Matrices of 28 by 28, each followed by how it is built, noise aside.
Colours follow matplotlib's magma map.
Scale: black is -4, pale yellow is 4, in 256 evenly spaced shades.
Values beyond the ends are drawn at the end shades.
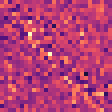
banded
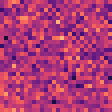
Toeplitz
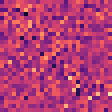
banded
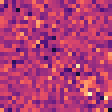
banded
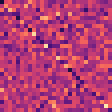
diagonal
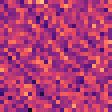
Toeplitz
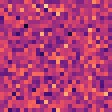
repeating rows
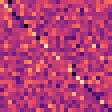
diagonal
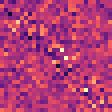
banded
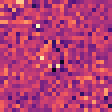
block diagonal
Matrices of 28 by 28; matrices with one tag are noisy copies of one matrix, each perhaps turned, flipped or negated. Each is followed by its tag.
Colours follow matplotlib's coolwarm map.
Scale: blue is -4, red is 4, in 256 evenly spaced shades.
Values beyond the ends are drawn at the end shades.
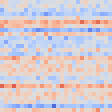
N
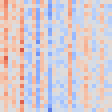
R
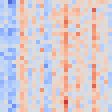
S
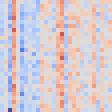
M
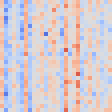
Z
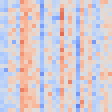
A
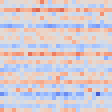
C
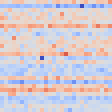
N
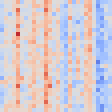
S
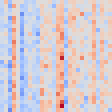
M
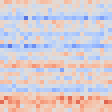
S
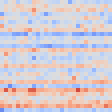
Z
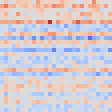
R
